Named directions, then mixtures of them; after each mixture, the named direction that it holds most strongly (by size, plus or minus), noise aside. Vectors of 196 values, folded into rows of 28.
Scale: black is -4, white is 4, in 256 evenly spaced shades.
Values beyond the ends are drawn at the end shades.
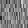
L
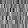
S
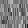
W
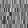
S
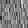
L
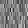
S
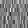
S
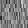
L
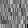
W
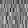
S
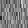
L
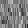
W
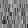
W
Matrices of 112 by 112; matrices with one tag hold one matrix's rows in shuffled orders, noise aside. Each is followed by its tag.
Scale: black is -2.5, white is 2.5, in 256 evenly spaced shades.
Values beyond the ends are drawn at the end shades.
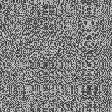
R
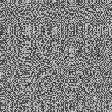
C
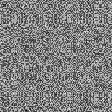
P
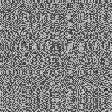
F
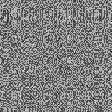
P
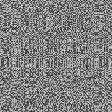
P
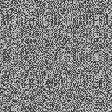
P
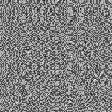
F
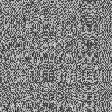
R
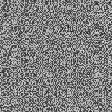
P
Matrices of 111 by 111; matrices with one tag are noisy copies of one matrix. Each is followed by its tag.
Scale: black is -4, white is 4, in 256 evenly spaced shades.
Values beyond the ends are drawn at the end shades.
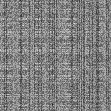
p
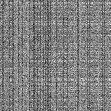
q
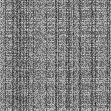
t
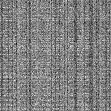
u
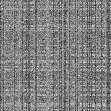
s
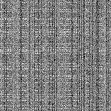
p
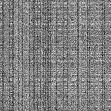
q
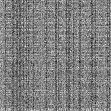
t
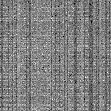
u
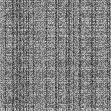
t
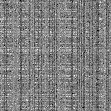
p
